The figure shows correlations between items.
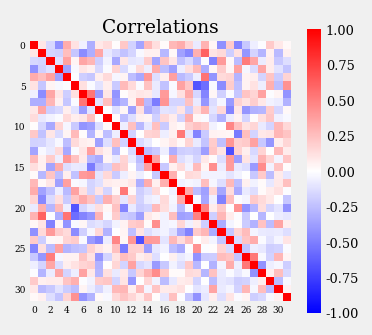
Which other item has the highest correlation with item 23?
2
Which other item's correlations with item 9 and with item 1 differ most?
19
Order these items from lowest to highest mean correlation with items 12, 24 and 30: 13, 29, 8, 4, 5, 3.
8, 29, 13, 4, 3, 5
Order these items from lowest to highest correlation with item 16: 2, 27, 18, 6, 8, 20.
27, 8, 18, 20, 2, 6
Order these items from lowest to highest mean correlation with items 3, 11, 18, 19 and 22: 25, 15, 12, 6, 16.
25, 16, 12, 6, 15
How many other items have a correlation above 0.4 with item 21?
3
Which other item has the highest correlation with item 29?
5
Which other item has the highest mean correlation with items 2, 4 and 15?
14
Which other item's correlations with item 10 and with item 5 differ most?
20
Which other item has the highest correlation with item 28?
15
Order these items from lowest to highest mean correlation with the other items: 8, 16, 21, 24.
8, 21, 16, 24
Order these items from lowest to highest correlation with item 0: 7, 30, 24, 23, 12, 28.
23, 7, 12, 28, 30, 24
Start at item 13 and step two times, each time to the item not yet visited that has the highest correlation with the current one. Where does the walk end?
6
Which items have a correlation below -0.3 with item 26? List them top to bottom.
1, 8, 20
